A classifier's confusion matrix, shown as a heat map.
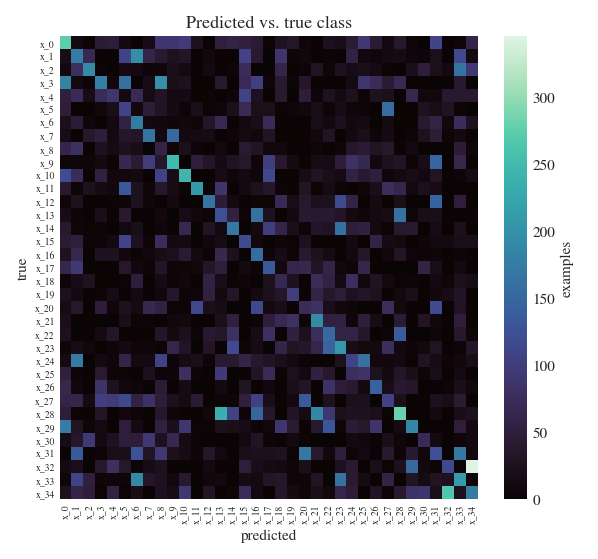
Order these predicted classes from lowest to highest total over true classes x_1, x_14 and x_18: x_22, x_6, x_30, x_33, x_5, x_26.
x_30, x_26, x_22, x_5, x_33, x_6
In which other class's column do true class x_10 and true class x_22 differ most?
x_28
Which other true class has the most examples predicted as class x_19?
x_21
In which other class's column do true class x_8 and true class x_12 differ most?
x_31
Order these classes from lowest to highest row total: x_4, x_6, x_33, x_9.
x_6, x_4, x_33, x_9
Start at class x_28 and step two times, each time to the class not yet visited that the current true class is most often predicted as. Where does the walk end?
x_16
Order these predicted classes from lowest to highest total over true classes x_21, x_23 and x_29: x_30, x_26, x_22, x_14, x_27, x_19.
x_30, x_27, x_26, x_19, x_14, x_22
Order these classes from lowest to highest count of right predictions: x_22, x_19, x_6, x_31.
x_19, x_31, x_22, x_6
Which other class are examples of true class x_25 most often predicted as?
x_13
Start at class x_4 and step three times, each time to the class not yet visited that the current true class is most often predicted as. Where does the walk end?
x_27
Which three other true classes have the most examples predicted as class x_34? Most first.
x_32, x_2, x_0
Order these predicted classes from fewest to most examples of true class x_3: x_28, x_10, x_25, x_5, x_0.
x_10, x_28, x_25, x_5, x_0
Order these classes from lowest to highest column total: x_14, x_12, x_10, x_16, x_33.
x_12, x_14, x_10, x_16, x_33
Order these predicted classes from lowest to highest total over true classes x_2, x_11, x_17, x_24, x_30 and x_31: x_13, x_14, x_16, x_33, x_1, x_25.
x_14, x_16, x_13, x_25, x_33, x_1
